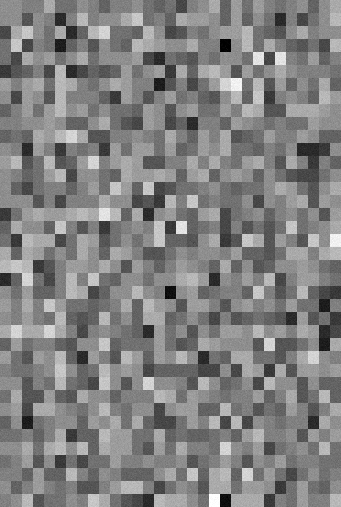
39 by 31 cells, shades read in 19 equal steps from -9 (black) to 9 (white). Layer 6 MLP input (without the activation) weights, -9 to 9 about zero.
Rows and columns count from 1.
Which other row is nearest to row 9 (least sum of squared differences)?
35
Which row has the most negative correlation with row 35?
4
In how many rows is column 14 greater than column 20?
15
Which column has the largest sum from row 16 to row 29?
3
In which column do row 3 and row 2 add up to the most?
10
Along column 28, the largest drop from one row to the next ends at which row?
12
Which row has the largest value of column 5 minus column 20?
26
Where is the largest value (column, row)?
20, 39
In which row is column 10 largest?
17
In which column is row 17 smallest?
14
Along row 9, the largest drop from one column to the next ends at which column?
25
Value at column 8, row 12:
-1
